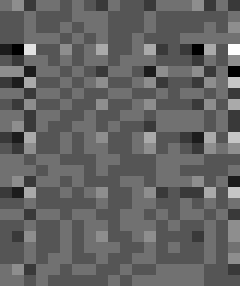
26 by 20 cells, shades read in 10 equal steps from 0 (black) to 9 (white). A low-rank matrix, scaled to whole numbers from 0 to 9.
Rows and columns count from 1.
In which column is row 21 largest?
20
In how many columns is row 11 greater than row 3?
11
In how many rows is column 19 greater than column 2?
9
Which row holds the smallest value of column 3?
7
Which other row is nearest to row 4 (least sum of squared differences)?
19
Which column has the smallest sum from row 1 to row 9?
2
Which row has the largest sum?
5
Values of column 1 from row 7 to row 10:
5 2 4 3
